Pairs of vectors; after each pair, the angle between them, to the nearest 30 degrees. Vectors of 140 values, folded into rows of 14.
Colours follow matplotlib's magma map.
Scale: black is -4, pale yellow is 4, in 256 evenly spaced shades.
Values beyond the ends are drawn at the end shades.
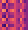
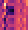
120 degrees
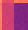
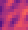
120 degrees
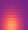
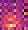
60 degrees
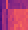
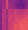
30 degrees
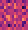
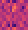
60 degrees
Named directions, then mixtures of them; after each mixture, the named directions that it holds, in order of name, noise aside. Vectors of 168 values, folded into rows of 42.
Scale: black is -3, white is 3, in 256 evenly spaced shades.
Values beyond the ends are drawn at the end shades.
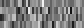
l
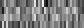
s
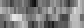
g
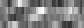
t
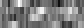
t.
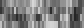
g.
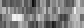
g.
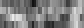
g.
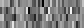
l, s.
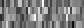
l, s, t.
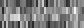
g, s.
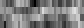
g, t.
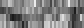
g.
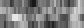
g.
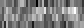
g, s, t.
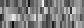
g, l, s.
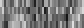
g, l, s.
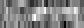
g, s, t.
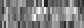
s, t.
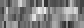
s, t.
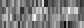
s, t.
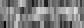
g, s, t.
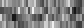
g, l.
